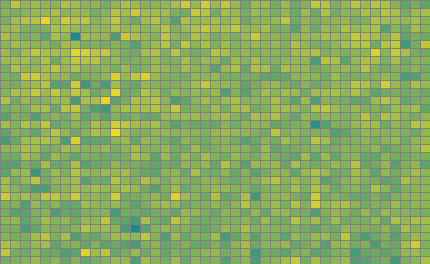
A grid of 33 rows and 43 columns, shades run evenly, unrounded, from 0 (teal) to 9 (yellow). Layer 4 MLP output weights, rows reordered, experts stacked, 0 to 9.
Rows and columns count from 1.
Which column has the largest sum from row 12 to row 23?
12
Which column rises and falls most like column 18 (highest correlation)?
32
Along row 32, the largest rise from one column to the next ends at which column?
9
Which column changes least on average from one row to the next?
31
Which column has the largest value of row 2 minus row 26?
14
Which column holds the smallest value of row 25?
26
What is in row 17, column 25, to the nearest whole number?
5
